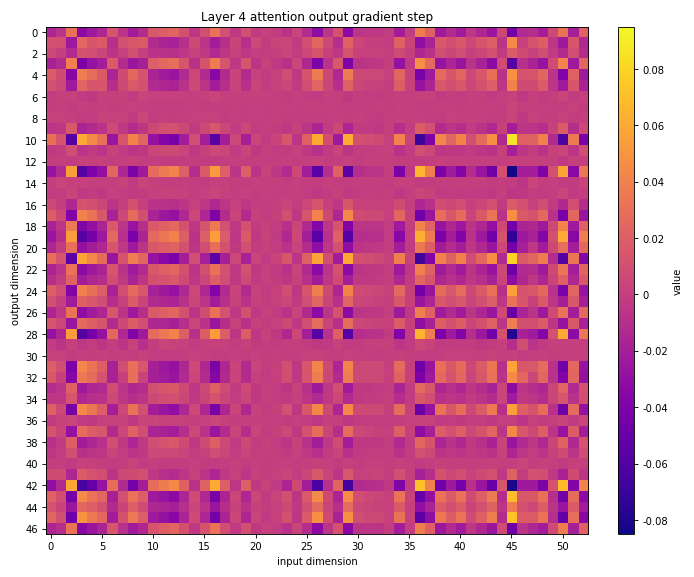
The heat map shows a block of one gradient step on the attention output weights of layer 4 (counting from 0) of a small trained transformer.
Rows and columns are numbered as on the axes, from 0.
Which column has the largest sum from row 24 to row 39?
45
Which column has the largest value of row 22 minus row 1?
36
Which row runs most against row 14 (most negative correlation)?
29
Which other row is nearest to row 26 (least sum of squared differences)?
22
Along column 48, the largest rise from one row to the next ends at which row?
43
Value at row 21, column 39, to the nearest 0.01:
0.02
